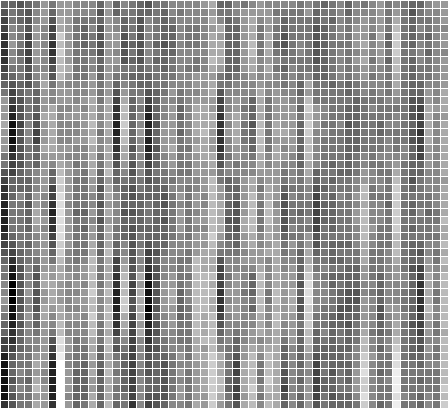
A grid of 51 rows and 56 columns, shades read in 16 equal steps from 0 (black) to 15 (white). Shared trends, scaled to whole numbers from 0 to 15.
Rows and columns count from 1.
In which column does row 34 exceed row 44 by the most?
7
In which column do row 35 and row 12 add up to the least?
2
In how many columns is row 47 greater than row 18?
23
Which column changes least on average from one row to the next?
51
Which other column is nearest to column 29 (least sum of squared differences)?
41
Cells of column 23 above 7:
28
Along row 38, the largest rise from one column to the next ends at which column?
16
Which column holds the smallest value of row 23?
1
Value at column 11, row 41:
8
